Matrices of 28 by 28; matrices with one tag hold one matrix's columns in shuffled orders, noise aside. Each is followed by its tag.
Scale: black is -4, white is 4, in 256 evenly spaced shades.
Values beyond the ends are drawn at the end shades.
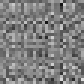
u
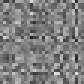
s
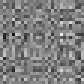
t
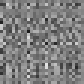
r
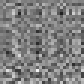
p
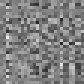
r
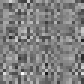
s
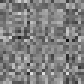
s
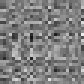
t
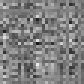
r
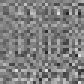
p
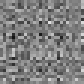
t
